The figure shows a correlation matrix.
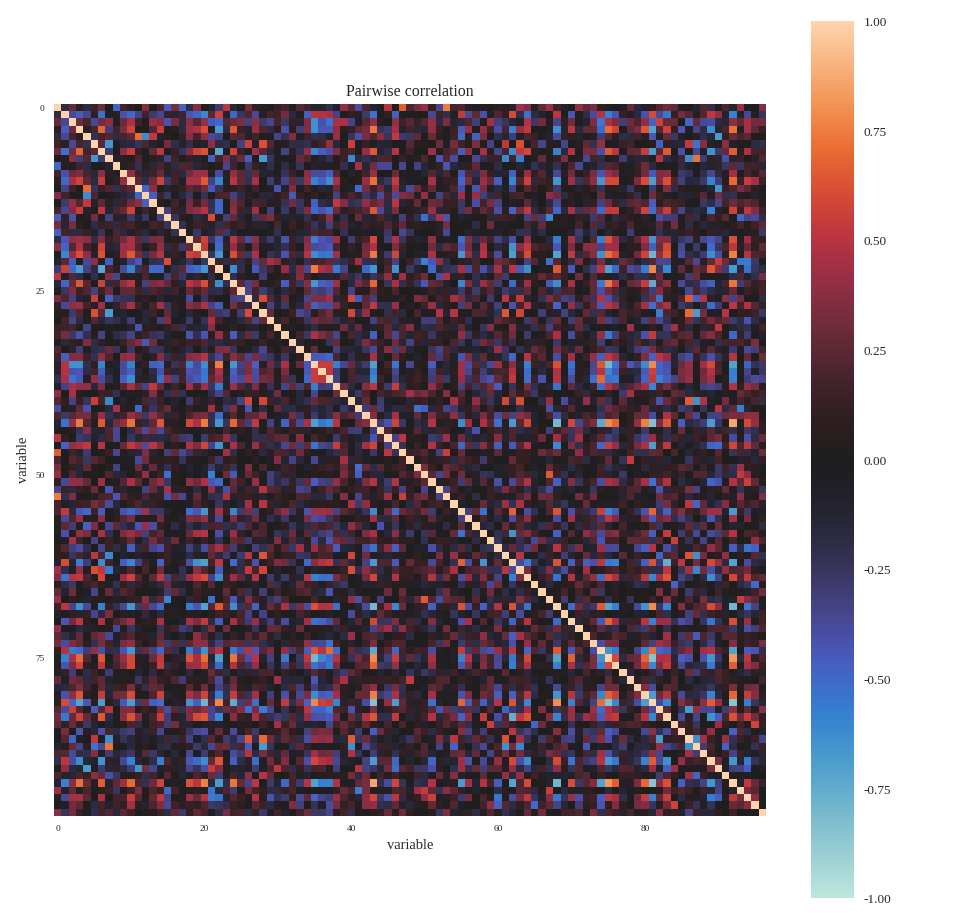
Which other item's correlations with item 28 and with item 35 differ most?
22
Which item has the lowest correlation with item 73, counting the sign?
37
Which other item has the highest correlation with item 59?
84
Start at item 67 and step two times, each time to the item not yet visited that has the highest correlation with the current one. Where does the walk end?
93
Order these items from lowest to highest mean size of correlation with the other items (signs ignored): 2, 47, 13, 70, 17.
17, 47, 13, 70, 2
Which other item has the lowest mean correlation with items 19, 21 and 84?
87
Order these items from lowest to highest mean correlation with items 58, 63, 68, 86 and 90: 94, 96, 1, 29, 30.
94, 96, 30, 1, 29
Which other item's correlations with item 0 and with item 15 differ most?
53
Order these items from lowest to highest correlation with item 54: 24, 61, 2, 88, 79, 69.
69, 2, 24, 79, 88, 61
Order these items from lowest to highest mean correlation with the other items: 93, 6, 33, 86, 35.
35, 33, 86, 93, 6
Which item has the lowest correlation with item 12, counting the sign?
4
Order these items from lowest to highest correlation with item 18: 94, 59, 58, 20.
59, 58, 94, 20
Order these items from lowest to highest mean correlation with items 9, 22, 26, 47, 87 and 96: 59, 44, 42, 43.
43, 42, 59, 44
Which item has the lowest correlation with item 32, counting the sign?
12
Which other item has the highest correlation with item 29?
21
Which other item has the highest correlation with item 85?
62
